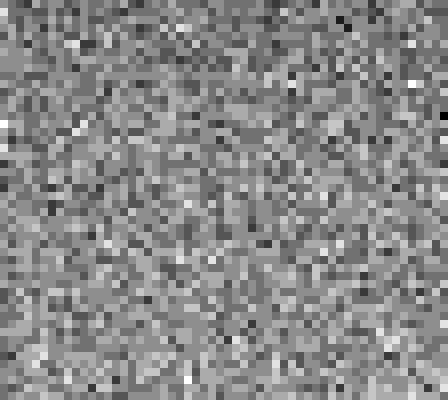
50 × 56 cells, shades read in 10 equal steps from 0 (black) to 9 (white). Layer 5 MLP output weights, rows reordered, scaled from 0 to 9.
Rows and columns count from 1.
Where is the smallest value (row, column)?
15, 56
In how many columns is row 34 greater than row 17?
27
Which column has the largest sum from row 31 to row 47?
4
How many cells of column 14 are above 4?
31
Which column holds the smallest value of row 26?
7
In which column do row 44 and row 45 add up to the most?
6
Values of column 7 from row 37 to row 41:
7 4 3 6 4
